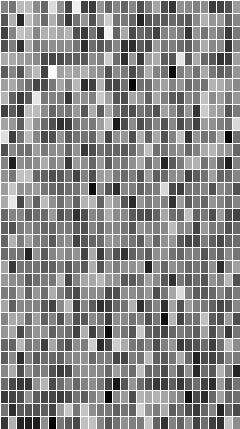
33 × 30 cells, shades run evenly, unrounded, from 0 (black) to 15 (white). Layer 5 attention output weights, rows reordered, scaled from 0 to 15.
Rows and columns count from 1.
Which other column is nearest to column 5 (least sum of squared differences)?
26
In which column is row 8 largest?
5
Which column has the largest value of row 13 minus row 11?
24
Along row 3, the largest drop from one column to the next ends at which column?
15
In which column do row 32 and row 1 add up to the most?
10
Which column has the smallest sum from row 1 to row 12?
29
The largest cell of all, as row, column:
6, 7
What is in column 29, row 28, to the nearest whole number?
8
